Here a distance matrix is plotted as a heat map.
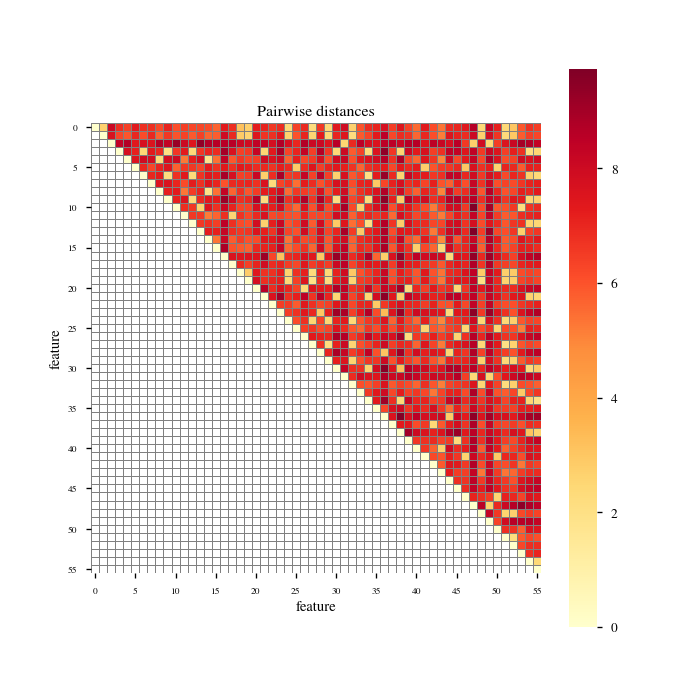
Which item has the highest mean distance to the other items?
47
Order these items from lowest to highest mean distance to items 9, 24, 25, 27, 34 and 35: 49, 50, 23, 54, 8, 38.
54, 38, 50, 8, 23, 49
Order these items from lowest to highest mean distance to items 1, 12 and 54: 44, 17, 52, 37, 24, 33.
24, 52, 33, 37, 17, 44
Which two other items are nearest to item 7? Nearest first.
22, 35
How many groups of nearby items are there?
12
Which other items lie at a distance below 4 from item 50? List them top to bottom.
5, 25, 41, 46
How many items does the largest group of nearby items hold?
11
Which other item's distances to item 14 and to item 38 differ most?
4
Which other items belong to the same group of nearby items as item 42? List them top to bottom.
37
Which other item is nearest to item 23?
44
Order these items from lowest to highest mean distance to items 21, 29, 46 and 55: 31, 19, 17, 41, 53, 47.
19, 41, 53, 17, 31, 47
